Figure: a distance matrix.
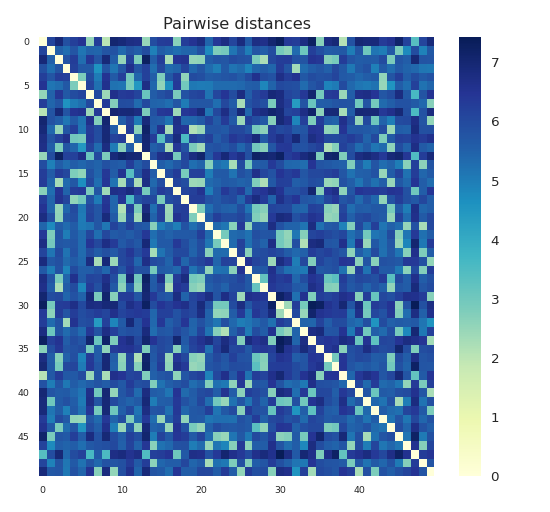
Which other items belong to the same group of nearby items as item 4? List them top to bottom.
5, 11, 15, 18, 43
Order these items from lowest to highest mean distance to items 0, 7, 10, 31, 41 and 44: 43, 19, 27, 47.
19, 27, 43, 47
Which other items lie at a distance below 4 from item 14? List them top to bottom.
21, 24, 26, 39, 46, 48
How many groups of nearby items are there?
7
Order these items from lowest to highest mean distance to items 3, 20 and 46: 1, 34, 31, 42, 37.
37, 1, 42, 31, 34
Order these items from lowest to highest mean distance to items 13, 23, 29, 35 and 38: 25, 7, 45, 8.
8, 7, 25, 45
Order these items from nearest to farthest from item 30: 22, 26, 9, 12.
22, 26, 12, 9
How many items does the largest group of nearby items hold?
11
